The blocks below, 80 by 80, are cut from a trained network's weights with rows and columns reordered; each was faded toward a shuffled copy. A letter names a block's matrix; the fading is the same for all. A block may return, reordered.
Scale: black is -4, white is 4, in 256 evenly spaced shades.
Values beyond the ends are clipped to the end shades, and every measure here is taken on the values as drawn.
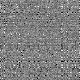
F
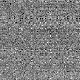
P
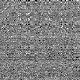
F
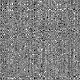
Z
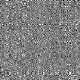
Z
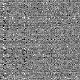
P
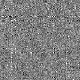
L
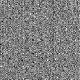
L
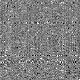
Z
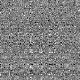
P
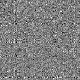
L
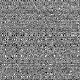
F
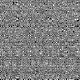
F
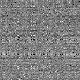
F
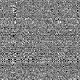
P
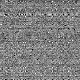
F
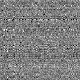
F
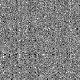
L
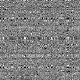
F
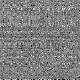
P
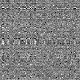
F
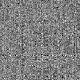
L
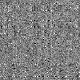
L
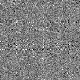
L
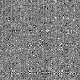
Z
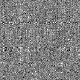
L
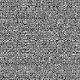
P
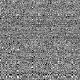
P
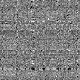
P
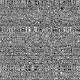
F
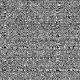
P
